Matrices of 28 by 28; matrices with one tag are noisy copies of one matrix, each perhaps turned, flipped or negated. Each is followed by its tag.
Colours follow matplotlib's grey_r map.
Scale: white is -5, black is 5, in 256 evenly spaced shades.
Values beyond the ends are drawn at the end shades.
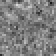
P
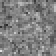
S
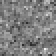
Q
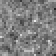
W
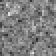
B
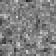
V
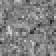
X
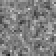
W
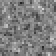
S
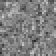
B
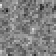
Q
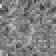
Q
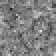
W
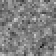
B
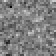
Q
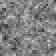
P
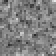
W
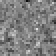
V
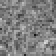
B
